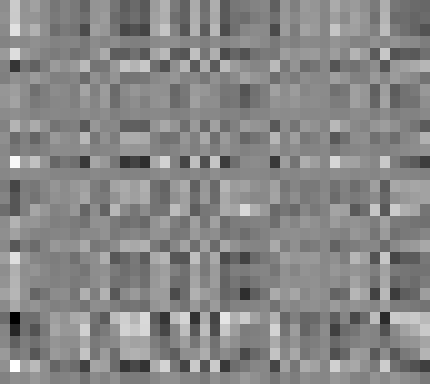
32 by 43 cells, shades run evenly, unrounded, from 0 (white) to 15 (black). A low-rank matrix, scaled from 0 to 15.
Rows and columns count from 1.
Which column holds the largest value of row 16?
2
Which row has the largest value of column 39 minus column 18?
27
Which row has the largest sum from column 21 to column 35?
25
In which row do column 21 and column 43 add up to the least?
28
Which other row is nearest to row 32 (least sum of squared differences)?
4
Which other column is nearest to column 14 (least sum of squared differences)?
43
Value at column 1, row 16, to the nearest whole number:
8
